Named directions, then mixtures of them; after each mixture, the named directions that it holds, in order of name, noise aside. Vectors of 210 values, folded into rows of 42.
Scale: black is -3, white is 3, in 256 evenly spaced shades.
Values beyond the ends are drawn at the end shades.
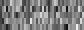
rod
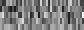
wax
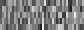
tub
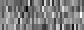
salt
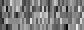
rod.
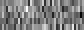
salt.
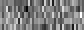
salt.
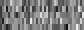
rod.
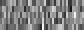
tub.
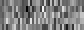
rod, salt.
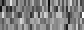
rod, wax.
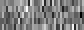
salt.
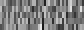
tub.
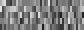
tub, wax.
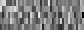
tub, wax.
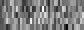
rod, salt.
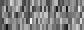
rod.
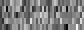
rod.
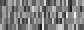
tub.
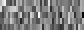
tub, wax.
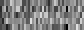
rod.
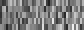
rod, tub.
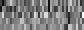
rod, wax.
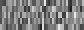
tub.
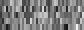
rod.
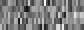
salt, tub.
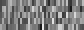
tub.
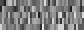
tub, wax.
